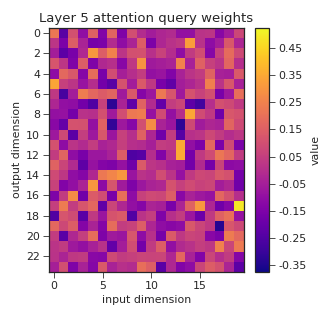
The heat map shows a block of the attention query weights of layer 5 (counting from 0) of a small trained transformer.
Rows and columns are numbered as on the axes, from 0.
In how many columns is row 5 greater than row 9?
11
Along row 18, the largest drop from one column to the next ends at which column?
8
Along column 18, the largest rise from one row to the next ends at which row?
18
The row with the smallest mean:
7
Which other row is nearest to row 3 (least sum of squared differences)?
22
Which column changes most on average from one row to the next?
6
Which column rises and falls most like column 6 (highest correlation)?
4
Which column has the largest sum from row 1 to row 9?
9
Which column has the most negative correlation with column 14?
17
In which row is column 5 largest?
14
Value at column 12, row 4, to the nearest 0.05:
-0.15
